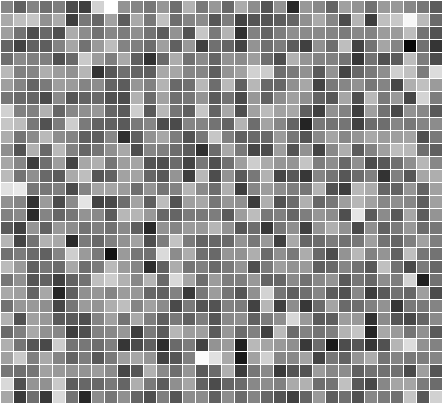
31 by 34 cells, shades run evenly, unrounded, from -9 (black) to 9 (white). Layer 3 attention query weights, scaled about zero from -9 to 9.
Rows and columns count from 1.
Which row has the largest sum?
6
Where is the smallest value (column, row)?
32, 4
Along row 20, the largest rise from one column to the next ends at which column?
10
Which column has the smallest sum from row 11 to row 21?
12
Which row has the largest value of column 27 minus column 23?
1
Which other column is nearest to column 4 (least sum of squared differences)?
26
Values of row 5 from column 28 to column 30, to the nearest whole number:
-5 -1 -3
